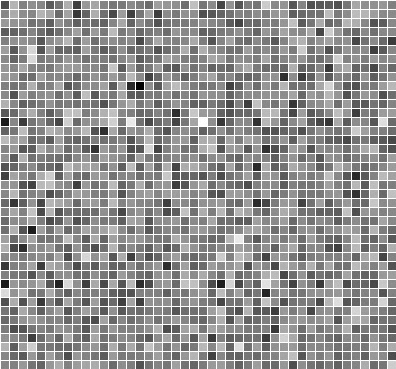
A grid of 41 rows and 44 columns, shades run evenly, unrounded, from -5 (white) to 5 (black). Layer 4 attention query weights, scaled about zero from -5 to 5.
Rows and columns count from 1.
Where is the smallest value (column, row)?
23, 14
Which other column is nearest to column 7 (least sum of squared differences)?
36
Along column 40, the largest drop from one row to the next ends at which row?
21
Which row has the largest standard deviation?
32
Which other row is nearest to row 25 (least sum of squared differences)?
1
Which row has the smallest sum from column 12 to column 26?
39
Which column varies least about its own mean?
35
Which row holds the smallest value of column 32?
38
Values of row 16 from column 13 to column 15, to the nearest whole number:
0 0 2
